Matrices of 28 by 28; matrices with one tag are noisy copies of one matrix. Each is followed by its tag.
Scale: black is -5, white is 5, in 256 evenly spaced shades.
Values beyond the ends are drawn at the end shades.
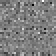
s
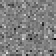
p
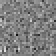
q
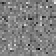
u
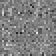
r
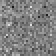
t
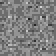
u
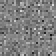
s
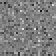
s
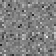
p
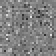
t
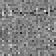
r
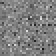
u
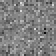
s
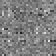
r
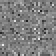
s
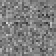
t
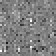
q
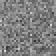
q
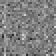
p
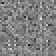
u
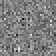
q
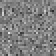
r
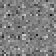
p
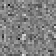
p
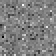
p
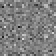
p
